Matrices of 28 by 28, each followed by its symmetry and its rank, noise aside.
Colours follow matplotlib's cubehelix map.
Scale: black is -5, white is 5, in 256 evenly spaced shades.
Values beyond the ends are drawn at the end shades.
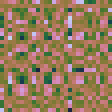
no symmetry, rank three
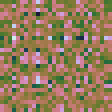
antisymmetric, rank two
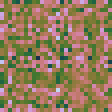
antisymmetric, rank four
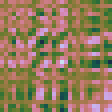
symmetric, rank two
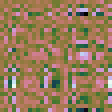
antisymmetric, rank two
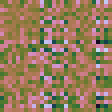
no symmetry, rank two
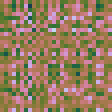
no symmetry, rank three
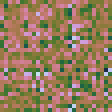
symmetric, rank four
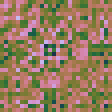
symmetric, rank four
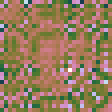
symmetric, rank three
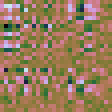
no symmetry, rank two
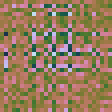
no symmetry, rank two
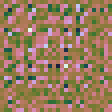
symmetric, rank four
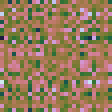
no symmetry, rank three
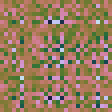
no symmetry, rank two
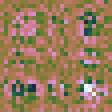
symmetric, rank two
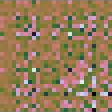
symmetric, rank three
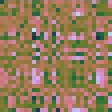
no symmetry, rank two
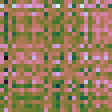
antisymmetric, rank two
